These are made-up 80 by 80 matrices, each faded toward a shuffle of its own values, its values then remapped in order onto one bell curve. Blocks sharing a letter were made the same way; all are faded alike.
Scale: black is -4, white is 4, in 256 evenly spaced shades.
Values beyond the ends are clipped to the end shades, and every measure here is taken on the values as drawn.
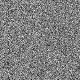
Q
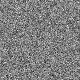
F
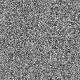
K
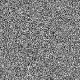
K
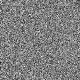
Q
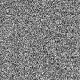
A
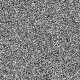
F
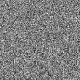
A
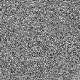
K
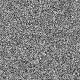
F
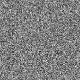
K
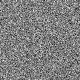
F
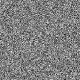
A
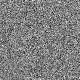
F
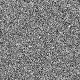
F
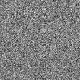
A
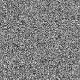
K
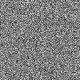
A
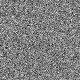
F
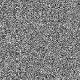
K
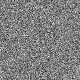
F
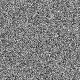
F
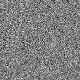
K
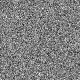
F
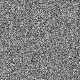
Q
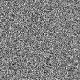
K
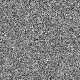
F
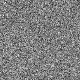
Q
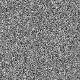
Q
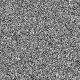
F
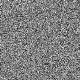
Q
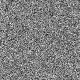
F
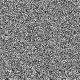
A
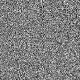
K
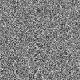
K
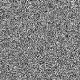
K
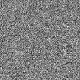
K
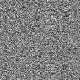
K
